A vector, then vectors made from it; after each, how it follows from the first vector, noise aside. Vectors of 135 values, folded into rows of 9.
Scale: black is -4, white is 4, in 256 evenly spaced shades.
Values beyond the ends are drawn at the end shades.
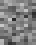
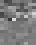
negated, partly zeroed.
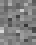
reversed, negated, partly zeroed.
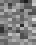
reversed.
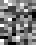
scaled up.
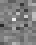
negated, partly zeroed.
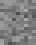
shrunk.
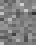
partly zeroed.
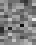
reversed.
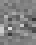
reversed, negated, partly zeroed.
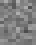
wrapped around, shrunk.
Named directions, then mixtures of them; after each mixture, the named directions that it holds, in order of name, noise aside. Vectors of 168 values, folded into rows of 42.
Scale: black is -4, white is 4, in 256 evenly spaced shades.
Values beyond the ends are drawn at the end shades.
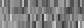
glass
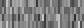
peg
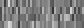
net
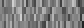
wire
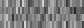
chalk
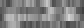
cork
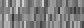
chalk, peg.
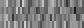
chalk.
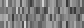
chalk.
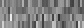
glass.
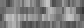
cork.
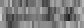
cork, net.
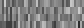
glass, net, peg.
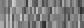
glass, peg, wire.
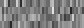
chalk, net.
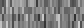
peg.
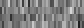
glass, net.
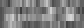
cork.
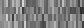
chalk, glass, wire.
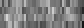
chalk, cork, wire.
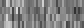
chalk, net, peg.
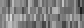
cork, glass, wire.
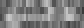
cork.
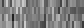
chalk, peg, wire.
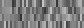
chalk, wire.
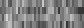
chalk, cork, peg.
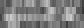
cork.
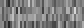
chalk, cork, net.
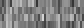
cork, peg.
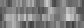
cork.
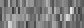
cork, net.
